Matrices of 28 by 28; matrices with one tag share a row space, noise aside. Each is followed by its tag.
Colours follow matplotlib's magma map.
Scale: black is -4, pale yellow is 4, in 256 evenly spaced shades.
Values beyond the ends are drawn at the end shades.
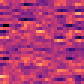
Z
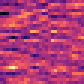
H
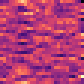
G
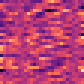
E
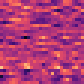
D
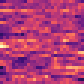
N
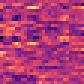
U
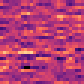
Z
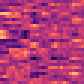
H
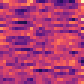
G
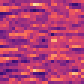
H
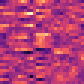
G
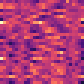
E
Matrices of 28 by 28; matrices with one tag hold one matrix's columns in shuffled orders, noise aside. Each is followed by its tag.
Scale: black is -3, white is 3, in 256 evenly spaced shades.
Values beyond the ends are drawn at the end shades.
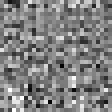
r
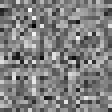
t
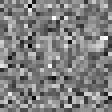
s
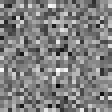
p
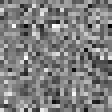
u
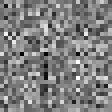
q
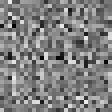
t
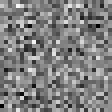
p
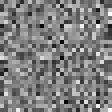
u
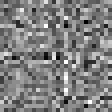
t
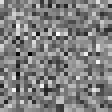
q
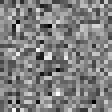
u
